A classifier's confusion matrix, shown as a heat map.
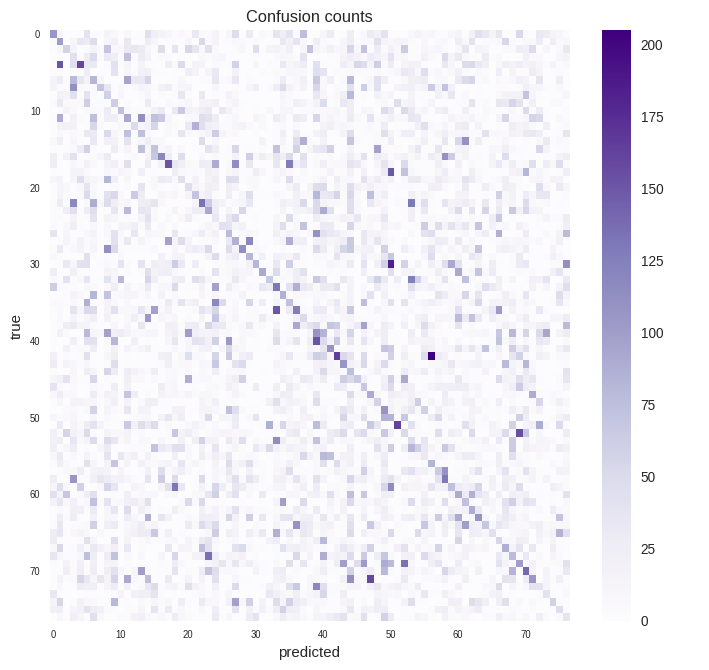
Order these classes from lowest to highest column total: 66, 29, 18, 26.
29, 18, 26, 66
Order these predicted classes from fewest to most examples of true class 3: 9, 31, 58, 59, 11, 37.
31, 59, 9, 37, 58, 11
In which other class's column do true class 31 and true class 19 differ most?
60
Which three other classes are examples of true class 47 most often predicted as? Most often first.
71, 11, 44
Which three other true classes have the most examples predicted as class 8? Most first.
28, 39, 19
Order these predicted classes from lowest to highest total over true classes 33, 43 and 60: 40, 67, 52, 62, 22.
52, 22, 40, 67, 62
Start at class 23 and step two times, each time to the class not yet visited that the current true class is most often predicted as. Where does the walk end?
39
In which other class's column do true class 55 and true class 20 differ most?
41
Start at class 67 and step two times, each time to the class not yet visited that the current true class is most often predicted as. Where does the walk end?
53
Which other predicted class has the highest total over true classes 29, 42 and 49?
56
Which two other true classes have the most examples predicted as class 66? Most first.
36, 26
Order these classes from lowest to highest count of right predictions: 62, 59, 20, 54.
20, 54, 59, 62
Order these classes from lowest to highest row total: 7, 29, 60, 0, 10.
29, 10, 7, 0, 60
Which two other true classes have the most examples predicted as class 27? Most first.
17, 74
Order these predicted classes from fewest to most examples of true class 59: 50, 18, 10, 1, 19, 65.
10, 65, 19, 1, 50, 18
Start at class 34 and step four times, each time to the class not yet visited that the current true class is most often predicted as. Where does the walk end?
24
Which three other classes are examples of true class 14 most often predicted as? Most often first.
61, 37, 44
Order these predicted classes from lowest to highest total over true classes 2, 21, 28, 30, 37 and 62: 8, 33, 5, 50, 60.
33, 5, 60, 50, 8
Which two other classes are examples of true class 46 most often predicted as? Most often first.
69, 50
